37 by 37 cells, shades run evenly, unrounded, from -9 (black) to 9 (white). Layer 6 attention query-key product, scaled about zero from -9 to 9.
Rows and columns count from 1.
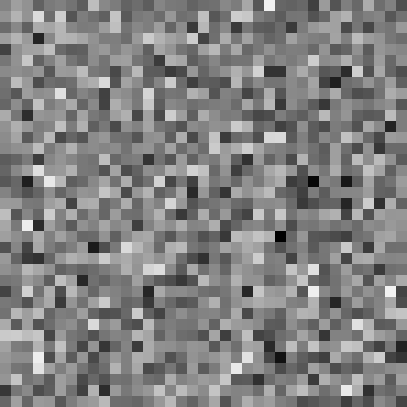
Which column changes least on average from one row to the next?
12
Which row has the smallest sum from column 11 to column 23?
15
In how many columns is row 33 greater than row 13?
19
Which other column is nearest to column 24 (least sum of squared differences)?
7
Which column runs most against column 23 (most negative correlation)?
36
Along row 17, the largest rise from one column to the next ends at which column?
30
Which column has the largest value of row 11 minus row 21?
4
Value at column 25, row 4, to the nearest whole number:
-2
